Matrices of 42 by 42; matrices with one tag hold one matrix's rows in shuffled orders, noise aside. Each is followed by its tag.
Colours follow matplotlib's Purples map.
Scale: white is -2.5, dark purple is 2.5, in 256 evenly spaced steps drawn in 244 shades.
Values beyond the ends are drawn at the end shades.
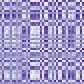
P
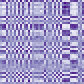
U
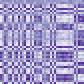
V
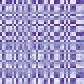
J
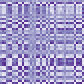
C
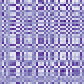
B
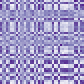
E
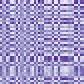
E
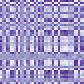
E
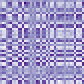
C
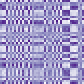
U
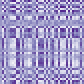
B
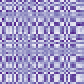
J
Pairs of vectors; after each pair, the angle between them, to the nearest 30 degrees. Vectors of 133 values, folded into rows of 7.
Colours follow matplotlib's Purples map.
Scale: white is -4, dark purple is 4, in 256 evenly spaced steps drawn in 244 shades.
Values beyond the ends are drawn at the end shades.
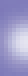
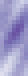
120 degrees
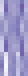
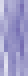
30 degrees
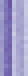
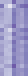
150 degrees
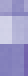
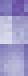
60 degrees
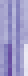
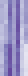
30 degrees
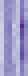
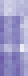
120 degrees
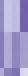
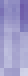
60 degrees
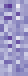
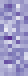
30 degrees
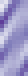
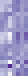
60 degrees
